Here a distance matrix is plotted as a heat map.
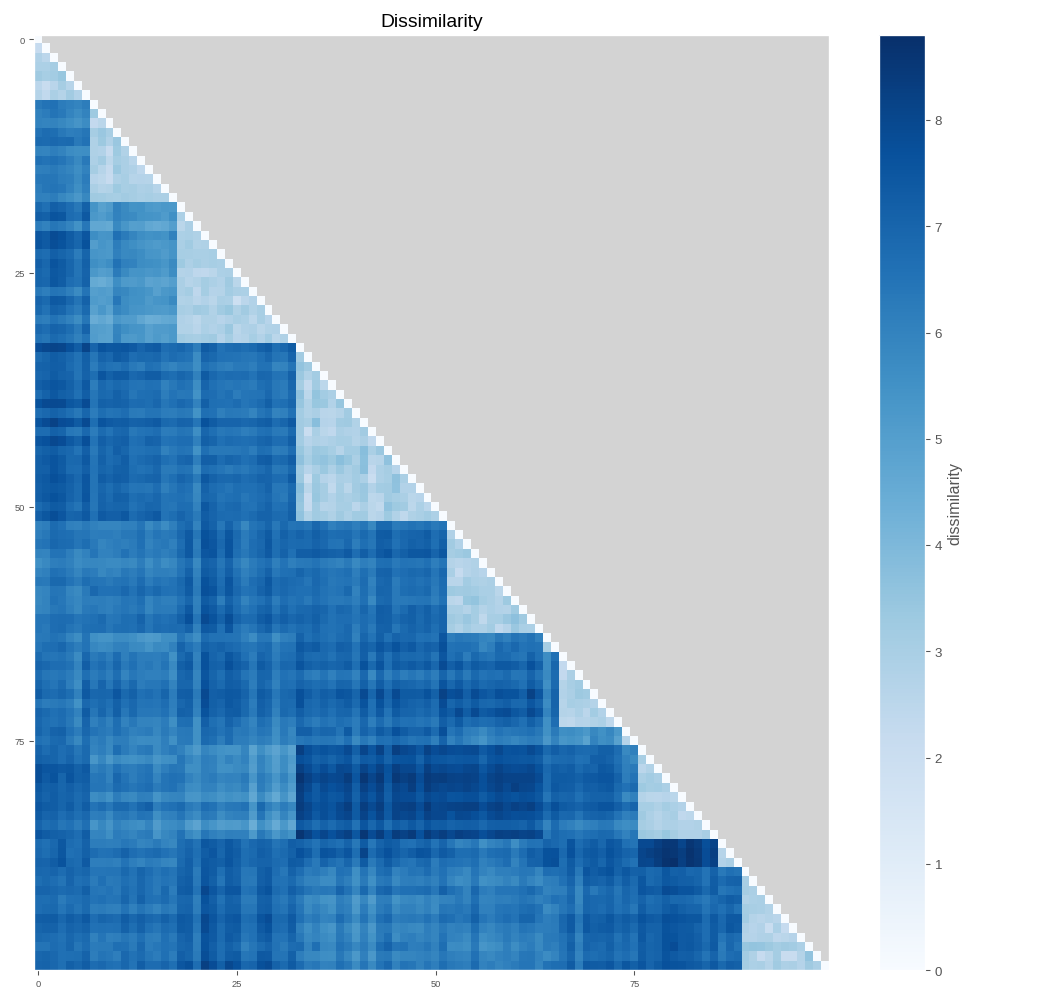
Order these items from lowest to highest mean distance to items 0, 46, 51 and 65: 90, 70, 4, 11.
4, 90, 11, 70
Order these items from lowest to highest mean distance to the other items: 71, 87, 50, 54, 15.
15, 50, 54, 71, 87
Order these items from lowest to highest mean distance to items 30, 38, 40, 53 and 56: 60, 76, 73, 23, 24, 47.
60, 47, 23, 24, 73, 76
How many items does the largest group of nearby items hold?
19
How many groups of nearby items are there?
11
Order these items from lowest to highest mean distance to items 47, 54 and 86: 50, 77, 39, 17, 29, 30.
50, 39, 17, 30, 29, 77
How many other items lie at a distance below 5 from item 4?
6
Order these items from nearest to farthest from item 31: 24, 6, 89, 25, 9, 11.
25, 24, 9, 11, 89, 6
